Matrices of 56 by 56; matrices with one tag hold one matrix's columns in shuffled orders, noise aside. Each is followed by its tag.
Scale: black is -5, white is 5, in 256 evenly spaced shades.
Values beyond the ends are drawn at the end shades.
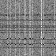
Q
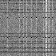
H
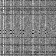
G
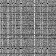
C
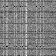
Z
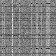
C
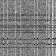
Q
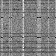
H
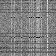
H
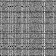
Z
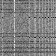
H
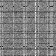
Z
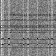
Q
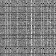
C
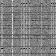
C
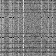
H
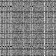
Z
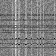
Q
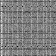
Z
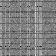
Z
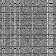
C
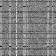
Z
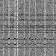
Q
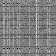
C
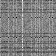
H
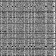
Z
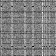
Z
